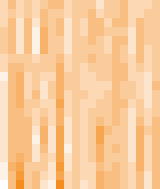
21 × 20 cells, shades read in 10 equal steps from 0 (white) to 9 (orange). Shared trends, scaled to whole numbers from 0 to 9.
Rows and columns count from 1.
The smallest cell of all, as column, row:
1, 21
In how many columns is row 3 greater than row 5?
4
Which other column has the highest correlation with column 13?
18
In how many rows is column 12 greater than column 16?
2
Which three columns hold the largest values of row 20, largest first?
3, 8, 13
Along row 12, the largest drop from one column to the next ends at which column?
9
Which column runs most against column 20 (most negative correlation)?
7
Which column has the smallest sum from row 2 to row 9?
5
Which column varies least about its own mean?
10
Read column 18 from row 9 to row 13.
3 3 3 4 4
